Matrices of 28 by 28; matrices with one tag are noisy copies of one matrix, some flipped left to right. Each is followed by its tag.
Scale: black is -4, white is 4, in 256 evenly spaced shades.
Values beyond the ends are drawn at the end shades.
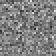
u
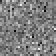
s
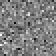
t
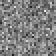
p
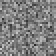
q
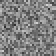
u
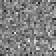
q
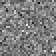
u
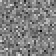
s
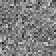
s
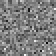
q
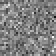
u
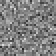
s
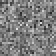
u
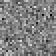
q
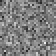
s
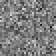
u
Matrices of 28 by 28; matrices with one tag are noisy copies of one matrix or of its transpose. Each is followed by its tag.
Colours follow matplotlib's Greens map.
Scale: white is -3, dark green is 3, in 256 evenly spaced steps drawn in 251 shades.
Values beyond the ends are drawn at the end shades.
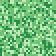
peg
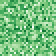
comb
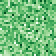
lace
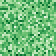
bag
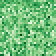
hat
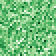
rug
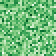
peg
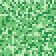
rug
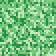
hat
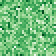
hat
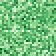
peg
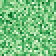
bag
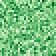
comb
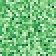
peg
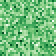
peg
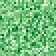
rug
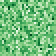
lace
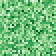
bag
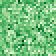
hat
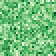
lace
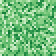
rug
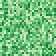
peg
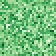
bag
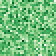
bag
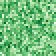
lace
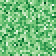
peg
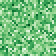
bag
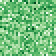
lace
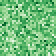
hat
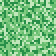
lace
